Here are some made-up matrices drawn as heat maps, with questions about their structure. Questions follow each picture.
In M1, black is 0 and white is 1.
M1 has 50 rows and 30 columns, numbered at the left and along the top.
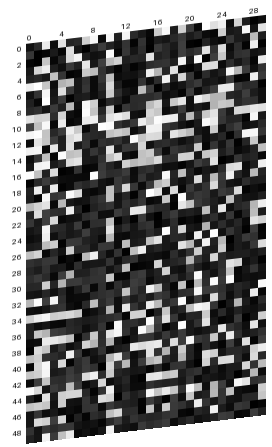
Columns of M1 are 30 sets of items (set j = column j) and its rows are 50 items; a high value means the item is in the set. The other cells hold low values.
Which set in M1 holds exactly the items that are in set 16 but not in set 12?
18
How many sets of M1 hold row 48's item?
1
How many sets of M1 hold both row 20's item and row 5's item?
9
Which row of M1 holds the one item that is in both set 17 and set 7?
0
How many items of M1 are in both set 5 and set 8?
2
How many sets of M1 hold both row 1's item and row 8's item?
2
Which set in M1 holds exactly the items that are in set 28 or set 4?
10
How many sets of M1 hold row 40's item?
9
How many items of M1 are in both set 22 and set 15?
9
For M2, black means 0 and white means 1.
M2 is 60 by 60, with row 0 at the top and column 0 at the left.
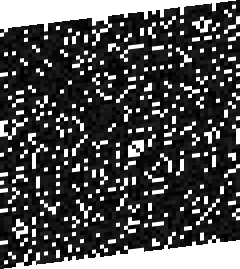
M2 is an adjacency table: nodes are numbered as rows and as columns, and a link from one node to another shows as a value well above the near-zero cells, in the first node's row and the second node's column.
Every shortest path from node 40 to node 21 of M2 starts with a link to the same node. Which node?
node 53
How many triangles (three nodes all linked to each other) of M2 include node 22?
5
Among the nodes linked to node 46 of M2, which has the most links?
node 20
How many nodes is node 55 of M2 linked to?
5
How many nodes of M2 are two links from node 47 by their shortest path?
7
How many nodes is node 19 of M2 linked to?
11
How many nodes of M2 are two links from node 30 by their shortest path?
10
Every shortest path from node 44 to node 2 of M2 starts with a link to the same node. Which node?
node 10
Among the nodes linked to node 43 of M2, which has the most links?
node 24
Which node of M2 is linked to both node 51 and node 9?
node 6
